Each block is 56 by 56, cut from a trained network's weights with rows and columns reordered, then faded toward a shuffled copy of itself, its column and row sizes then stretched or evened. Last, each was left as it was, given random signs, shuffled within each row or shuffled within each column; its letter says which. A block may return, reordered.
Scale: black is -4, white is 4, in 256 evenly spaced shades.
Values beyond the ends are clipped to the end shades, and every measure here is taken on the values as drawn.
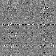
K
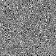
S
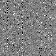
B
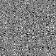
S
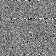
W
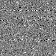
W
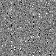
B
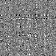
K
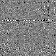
K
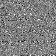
W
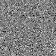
W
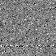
W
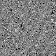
B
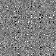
S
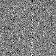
B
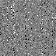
B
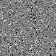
B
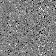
B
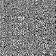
K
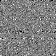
W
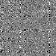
S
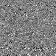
W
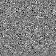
W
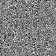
B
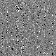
B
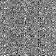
K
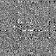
K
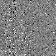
B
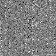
B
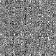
K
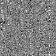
B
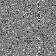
B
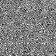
W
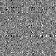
K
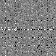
S
